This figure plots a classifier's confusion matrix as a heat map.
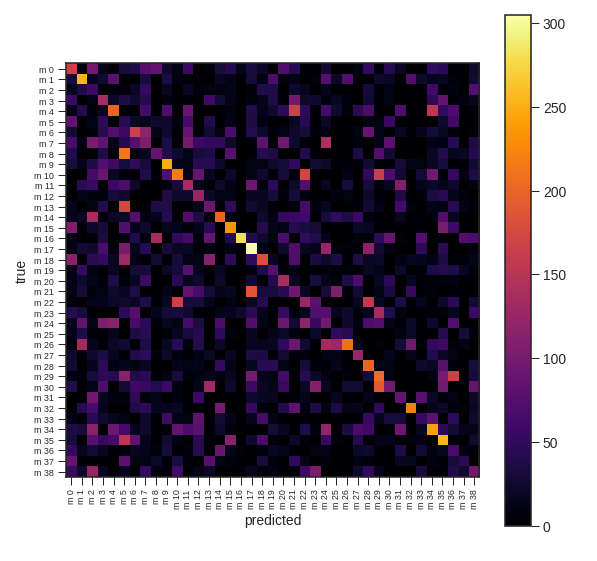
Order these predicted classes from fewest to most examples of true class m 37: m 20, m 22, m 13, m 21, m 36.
m 20, m 22, m 36, m 21, m 13
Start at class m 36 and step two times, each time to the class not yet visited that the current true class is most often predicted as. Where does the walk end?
m 2
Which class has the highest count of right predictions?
m 17
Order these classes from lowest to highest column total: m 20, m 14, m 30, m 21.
m 30, m 14, m 20, m 21
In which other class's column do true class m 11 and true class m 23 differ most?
m 29
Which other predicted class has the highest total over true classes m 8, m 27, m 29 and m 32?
m 5
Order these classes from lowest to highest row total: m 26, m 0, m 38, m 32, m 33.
m 33, m 38, m 32, m 0, m 26
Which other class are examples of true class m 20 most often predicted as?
m 27
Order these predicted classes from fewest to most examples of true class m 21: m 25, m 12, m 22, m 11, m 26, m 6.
m 26, m 22, m 6, m 12, m 11, m 25
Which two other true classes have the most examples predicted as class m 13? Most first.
m 30, m 18
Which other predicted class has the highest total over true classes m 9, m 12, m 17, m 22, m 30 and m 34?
m 28
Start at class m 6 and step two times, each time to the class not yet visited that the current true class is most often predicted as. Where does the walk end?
m 24
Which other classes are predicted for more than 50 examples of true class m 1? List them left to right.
m 4, m 19, m 24, m 26, m 32
